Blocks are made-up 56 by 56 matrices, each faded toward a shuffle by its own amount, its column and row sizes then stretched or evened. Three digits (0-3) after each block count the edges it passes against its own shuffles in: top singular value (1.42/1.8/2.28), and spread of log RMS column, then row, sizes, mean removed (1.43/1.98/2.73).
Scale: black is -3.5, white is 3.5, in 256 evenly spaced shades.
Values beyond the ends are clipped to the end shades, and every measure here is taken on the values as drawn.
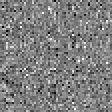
2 1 0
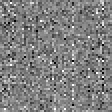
1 2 0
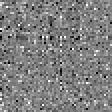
1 1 1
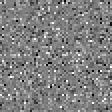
1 0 1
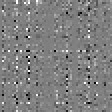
1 3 2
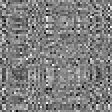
3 2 1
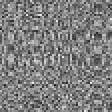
3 0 1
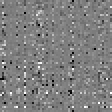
0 3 2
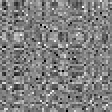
3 1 0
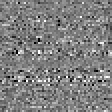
1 0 3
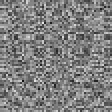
3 0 1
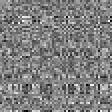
3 0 3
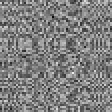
3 0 1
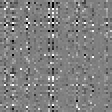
3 3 1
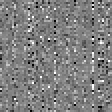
2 3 0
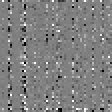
1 3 2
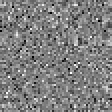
2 0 0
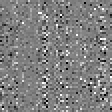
2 3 0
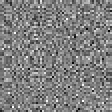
3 0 0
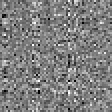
2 2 1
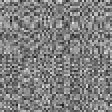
3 0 1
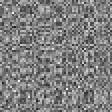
3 1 0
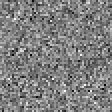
0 0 1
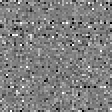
0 1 2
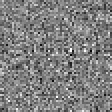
2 1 1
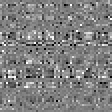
3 0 3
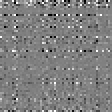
3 2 3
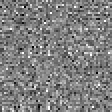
1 0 1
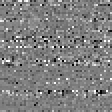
1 0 3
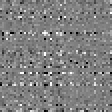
2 2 3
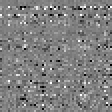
0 2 3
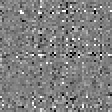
2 2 2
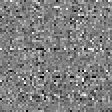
1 1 2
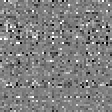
0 2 3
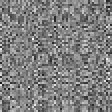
3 2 0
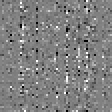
0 3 1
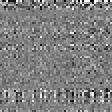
3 2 3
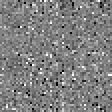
1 1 1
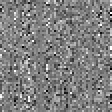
0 3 0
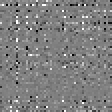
1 2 3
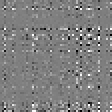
3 3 3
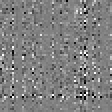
2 3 2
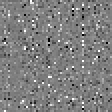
0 2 0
